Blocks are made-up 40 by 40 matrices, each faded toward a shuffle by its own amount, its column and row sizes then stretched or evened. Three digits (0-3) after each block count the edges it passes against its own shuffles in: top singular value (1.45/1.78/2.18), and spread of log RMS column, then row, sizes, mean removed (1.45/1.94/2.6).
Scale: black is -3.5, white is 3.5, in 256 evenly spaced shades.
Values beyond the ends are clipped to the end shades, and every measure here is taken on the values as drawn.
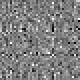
2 1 1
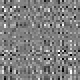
3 2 3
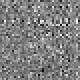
2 2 2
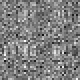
2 1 1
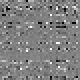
1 2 3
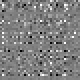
2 1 3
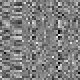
3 2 1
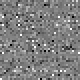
0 0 2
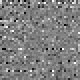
0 0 2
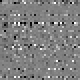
2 0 3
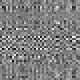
3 0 3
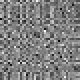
3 1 0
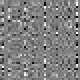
3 3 2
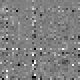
0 2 2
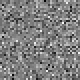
1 0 0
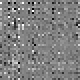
2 3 2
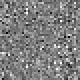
0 1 0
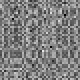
3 0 0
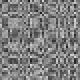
3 2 0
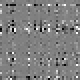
1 3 3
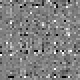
0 2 2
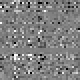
0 1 3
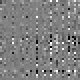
1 3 2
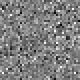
1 1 0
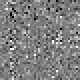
1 2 0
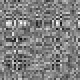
3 2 2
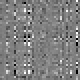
3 3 1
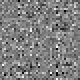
1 1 1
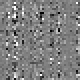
0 3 1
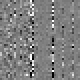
2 3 0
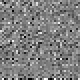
1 1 2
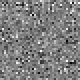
0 1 1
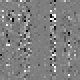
1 3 1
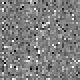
1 1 0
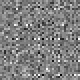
2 1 2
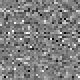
2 0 1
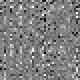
1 3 0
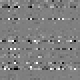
1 1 3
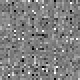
0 2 1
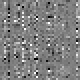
2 3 1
